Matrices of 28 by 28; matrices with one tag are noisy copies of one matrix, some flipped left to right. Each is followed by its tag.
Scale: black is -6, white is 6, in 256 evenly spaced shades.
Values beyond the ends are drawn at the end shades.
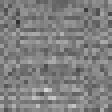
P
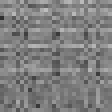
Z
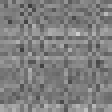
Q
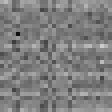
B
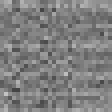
B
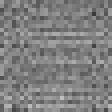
P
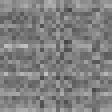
B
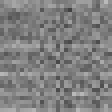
B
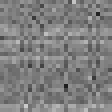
Q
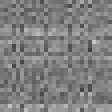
Q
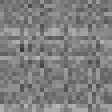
Q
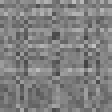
Z
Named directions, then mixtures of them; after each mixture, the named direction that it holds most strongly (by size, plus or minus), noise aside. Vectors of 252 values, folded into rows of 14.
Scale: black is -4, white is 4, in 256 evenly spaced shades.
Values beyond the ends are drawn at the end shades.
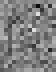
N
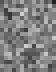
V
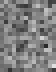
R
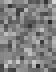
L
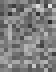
N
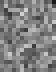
V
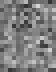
R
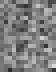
R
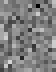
N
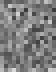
L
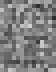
L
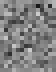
N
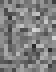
V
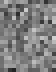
L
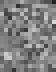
V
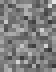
R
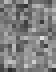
R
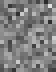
L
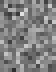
V
